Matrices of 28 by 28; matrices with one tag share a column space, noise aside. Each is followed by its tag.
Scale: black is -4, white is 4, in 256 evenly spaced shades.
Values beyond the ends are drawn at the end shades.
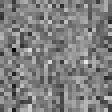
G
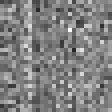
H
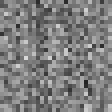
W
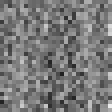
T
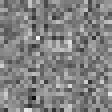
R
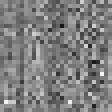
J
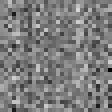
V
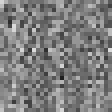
H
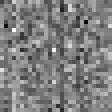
H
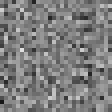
G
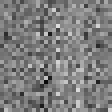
V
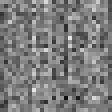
G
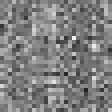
R
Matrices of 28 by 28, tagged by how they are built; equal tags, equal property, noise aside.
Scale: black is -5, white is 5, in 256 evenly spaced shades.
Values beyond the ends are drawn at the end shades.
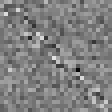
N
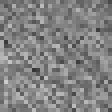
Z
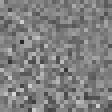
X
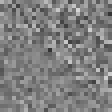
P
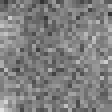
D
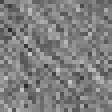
Z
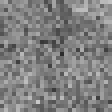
D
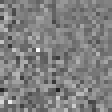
X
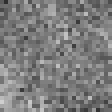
D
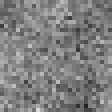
D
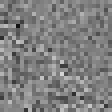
X
